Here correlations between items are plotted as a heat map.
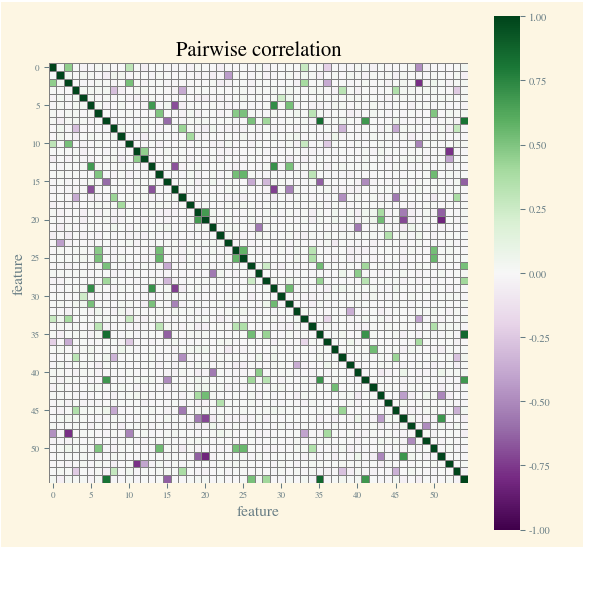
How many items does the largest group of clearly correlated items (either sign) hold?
7
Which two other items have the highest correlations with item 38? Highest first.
45, 3
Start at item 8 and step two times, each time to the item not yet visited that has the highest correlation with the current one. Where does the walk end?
53
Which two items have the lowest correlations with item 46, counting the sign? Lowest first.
20, 19
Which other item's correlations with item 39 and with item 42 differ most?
37
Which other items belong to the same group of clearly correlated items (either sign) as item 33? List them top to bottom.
0, 2, 10, 36, 48
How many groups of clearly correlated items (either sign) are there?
15
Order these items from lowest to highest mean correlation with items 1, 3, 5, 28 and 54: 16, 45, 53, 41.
16, 53, 45, 41
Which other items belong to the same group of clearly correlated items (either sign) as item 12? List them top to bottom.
11, 52
